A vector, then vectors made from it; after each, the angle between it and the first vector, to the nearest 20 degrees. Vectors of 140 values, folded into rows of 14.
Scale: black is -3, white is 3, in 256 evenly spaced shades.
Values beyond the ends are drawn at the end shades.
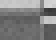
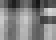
140 degrees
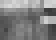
20 degrees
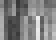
100 degrees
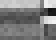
20 degrees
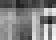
140 degrees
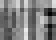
60 degrees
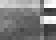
20 degrees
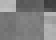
100 degrees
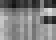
160 degrees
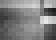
40 degrees
